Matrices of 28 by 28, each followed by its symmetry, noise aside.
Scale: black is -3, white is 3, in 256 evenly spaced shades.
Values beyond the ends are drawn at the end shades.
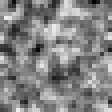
no symmetry.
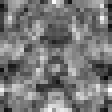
mirrored left to right.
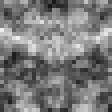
mirrored left to right.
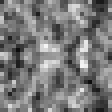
mirrored top to bottom.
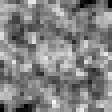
same after a half turn.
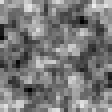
same after a half turn.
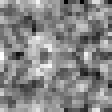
mirrored top to bottom.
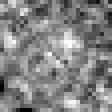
symmetric across the other diagonal.
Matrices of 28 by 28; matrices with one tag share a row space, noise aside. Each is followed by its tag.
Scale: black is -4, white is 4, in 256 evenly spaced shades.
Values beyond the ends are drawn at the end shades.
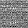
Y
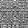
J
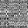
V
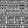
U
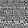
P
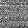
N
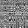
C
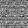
U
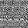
P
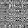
C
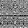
J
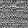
Y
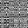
V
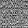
Y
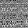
Y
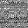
V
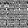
V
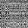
N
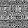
C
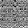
J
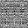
U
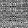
Y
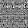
P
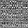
Y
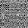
N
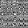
J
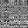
V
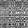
C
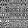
N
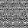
P
